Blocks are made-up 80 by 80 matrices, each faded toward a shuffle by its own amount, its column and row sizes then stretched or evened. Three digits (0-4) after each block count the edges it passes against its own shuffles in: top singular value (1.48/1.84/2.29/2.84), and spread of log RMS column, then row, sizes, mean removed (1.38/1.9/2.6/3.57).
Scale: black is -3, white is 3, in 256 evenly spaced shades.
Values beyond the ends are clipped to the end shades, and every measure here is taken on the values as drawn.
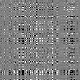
4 4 4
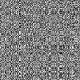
3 3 1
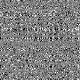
2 0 3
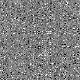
1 2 2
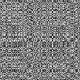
4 3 2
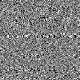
2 0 3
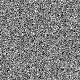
0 0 0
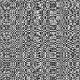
4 4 0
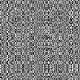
4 4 0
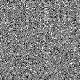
2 0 0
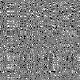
3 1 2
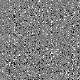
0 3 1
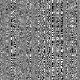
3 4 0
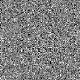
2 2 1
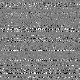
2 0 4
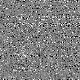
1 0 3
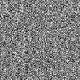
2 0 1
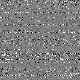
0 1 4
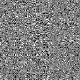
2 2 1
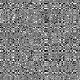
4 2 3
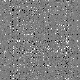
0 3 2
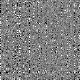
2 3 1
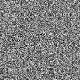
2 0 1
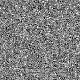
1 0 0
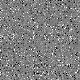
1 1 1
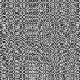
4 2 1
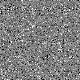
0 0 2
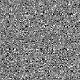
2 1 2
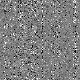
2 3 1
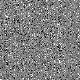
0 3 0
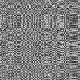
4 1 3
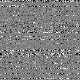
0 1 4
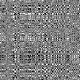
4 3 3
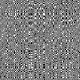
4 3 2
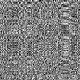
3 0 1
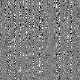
0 4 2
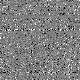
0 1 3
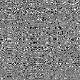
2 0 3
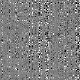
1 4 2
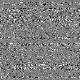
0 1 4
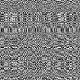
4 2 4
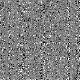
1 3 2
